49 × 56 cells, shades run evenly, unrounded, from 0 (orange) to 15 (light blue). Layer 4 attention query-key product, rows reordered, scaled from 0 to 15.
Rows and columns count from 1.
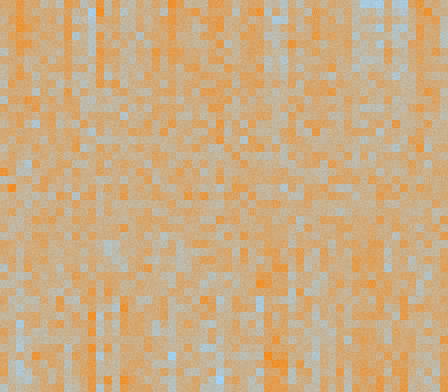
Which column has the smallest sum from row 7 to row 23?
28
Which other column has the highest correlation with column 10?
5
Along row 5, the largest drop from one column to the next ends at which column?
13
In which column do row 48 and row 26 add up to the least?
35
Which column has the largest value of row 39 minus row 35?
33
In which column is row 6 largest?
48
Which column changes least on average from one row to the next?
17
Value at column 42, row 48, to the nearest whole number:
7
